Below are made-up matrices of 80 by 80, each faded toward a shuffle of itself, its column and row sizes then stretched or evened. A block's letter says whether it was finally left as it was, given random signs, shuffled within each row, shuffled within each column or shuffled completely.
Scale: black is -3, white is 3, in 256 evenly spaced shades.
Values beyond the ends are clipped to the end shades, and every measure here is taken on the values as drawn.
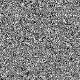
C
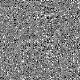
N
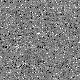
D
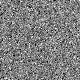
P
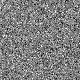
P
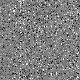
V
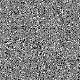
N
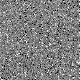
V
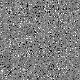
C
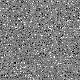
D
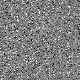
V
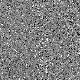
V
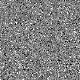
C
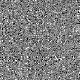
N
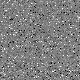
D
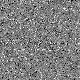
D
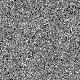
P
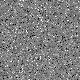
P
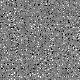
C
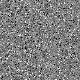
V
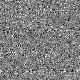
D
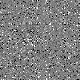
N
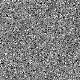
D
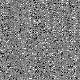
N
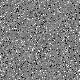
V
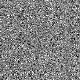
C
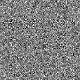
N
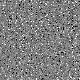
V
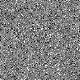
N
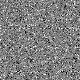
D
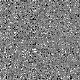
N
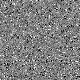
D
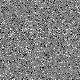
D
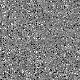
C
